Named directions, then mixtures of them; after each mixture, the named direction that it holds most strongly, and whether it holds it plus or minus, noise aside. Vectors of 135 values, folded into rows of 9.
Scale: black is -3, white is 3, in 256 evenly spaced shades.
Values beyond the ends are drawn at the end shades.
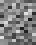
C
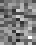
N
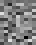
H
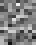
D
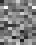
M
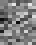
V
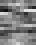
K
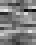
K, minus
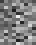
N, plus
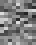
V, minus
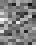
V, minus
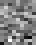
N, minus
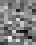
N, minus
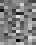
N, plus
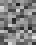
D, minus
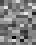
M, plus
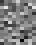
M, plus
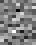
D, plus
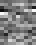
K, plus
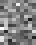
D, plus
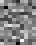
M, minus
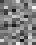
M, plus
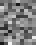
D, minus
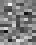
H, minus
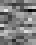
K, minus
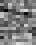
K, plus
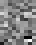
H, plus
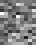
H, plus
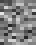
H, plus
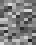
H, minus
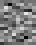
H, plus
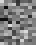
M, minus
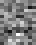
N, minus
